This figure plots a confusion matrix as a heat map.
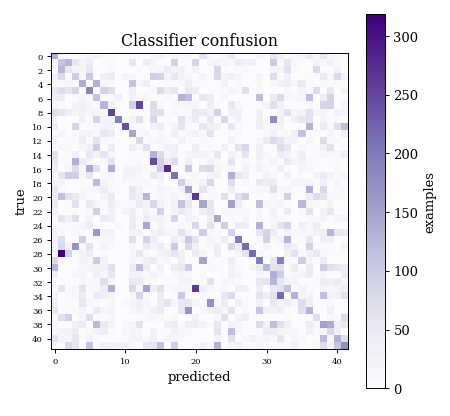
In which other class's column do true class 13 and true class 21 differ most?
25
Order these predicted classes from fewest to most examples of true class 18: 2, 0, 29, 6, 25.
2, 0, 29, 25, 6
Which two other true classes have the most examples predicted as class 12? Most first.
7, 30
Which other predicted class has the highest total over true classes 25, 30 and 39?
6
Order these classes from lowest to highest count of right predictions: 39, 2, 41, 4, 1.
2, 39, 1, 4, 41
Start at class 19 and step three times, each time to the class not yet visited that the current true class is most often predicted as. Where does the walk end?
32
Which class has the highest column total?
31
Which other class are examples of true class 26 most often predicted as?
33
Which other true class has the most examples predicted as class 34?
28
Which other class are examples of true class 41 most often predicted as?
23
